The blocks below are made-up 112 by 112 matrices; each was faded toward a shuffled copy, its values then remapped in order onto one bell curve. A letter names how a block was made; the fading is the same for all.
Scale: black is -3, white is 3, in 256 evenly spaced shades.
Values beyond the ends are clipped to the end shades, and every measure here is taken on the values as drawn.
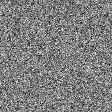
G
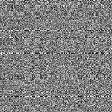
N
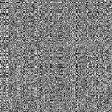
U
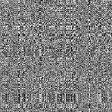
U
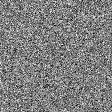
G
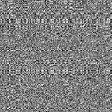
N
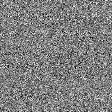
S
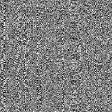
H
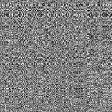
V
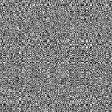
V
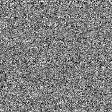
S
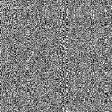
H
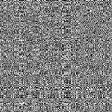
V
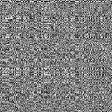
N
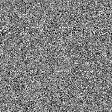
S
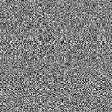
V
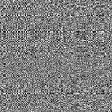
N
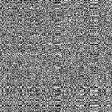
N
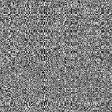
U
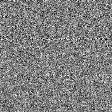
S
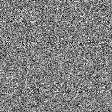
S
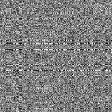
N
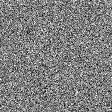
G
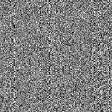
H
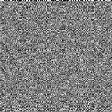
N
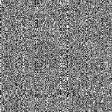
H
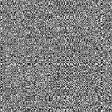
U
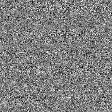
S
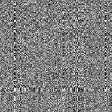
U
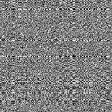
N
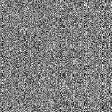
H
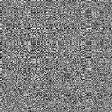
U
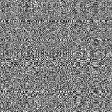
V
